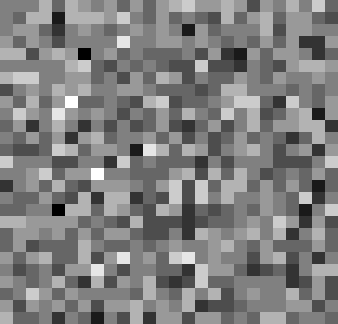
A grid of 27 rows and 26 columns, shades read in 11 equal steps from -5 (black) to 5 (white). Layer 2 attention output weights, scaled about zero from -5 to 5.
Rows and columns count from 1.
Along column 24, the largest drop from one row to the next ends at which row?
18
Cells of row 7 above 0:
11
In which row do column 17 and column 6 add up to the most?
9
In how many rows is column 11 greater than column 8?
8
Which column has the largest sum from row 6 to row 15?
5
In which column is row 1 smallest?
20
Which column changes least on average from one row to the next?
21
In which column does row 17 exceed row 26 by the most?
16
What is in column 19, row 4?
0
